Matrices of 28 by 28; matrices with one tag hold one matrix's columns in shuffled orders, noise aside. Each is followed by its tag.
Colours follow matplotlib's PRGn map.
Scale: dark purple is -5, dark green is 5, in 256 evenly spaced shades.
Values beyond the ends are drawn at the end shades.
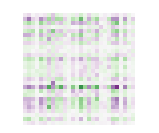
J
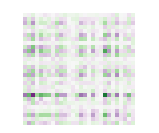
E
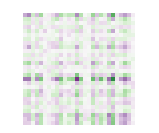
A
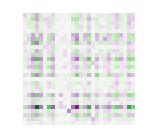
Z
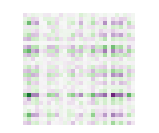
E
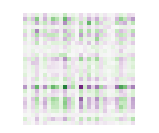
J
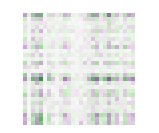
A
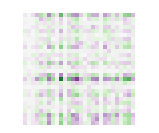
A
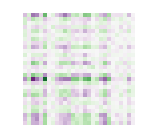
A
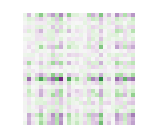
A
